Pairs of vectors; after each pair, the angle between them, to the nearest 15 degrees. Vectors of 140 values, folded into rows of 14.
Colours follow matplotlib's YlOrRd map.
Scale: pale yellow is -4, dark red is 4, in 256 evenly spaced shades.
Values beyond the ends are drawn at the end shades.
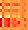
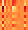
90 degrees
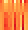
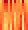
150 degrees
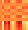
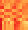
60 degrees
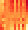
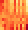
165 degrees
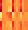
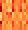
30 degrees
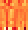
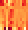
150 degrees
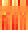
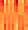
105 degrees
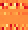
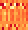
30 degrees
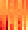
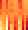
165 degrees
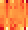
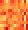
135 degrees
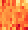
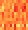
105 degrees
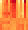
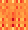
90 degrees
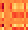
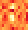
75 degrees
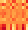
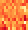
60 degrees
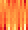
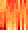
30 degrees
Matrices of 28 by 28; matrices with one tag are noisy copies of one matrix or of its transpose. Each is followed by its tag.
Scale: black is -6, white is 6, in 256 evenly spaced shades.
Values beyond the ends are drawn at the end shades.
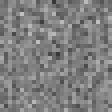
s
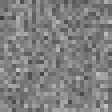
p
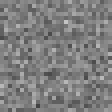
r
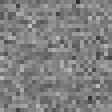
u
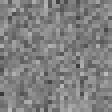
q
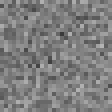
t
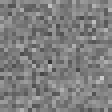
t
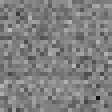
r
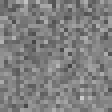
t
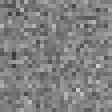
t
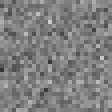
t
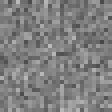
q
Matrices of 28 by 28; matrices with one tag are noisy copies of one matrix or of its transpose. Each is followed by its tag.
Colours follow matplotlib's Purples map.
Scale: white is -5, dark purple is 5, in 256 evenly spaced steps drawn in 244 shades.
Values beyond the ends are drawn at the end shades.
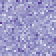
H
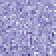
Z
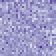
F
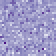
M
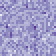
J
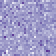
F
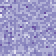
J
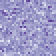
M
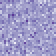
M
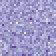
Z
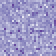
Z
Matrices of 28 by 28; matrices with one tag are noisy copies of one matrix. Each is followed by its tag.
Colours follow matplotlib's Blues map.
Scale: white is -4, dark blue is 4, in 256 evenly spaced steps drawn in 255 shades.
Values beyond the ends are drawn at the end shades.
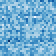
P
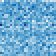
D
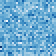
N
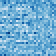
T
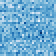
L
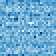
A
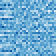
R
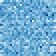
D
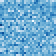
D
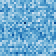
L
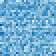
D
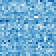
P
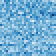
D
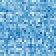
L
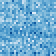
L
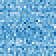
L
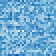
A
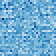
R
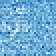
T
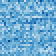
P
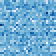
D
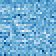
T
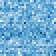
L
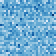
D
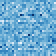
N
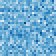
L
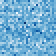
L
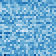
T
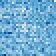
T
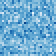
L
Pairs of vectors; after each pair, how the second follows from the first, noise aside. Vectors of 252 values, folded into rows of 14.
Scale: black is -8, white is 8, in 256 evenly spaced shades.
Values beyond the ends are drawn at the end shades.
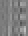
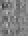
reversed, negated.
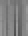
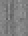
wrapped around, shrunk.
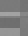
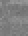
wrapped around, shrunk.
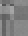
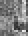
reversed, negated, scaled up.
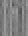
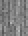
wrapped around, negated.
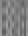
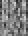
reversed, negated, scaled up.
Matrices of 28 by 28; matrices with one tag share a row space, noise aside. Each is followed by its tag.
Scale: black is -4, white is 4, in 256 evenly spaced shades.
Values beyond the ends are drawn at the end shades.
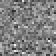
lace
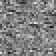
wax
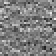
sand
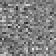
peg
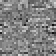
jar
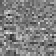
wax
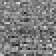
sand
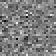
peg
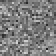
peg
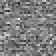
sand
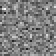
peg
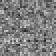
sand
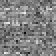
sand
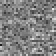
jar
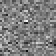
peg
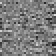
jar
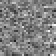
lace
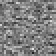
wax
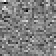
peg
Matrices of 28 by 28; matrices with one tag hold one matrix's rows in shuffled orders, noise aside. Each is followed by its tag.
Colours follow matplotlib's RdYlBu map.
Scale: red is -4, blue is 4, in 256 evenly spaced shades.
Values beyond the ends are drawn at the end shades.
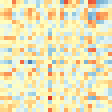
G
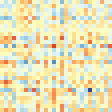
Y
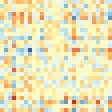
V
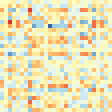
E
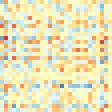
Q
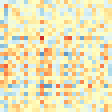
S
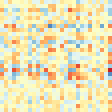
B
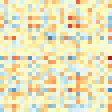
B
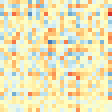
B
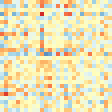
S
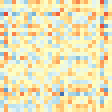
Q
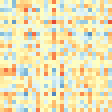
Y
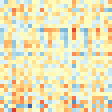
V
